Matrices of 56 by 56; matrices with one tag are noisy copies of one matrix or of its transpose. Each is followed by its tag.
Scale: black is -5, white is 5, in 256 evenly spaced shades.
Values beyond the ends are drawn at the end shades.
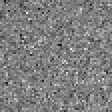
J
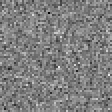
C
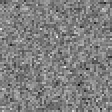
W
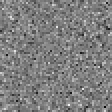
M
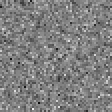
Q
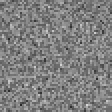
J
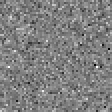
M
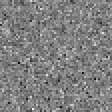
Q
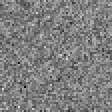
Q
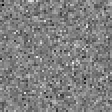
W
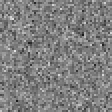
M
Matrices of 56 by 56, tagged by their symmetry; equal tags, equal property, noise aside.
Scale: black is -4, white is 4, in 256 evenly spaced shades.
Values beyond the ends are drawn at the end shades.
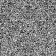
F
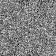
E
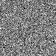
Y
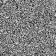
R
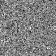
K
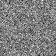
Y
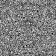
F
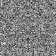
F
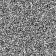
E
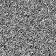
E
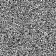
R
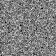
K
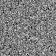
K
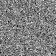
R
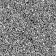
E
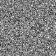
K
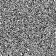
E
